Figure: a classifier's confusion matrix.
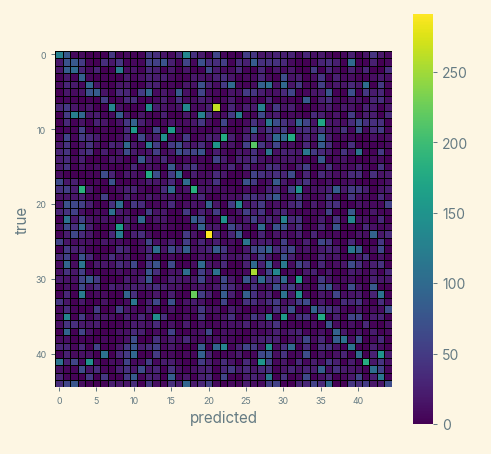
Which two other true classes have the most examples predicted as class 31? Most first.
11, 39
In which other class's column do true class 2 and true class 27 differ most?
8
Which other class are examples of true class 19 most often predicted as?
29
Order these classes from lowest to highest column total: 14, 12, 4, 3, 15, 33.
14, 4, 33, 15, 12, 3
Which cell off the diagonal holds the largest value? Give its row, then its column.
24, 20
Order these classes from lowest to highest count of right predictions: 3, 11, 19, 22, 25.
19, 11, 3, 25, 22
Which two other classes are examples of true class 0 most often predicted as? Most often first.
17, 1
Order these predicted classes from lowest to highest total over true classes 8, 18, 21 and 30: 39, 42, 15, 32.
42, 15, 39, 32
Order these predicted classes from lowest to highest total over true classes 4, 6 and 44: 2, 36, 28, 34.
34, 2, 36, 28
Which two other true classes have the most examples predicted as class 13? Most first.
35, 26
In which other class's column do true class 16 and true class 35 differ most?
12
